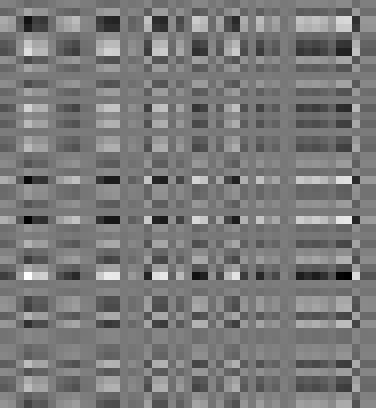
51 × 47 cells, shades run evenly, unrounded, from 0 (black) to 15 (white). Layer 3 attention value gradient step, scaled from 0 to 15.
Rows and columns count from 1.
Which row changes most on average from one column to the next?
35
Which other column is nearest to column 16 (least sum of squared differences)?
32
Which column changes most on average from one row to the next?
4
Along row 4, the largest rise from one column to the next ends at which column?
31
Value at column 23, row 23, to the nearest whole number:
4
